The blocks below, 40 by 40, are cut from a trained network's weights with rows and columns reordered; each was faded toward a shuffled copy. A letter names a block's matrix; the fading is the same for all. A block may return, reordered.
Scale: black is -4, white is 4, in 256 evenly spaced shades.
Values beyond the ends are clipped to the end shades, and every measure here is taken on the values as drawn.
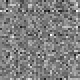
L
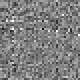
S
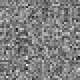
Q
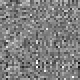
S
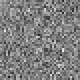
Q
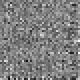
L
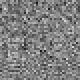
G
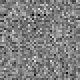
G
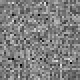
G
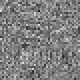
Q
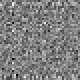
S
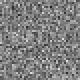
Q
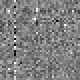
S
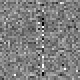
S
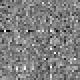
L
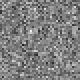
Q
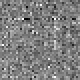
L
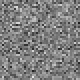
Q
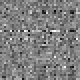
L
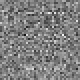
S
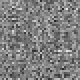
S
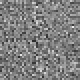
Q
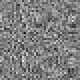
Q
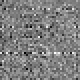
L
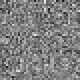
G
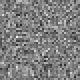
Q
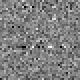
L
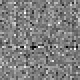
L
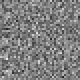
Q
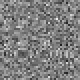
Q
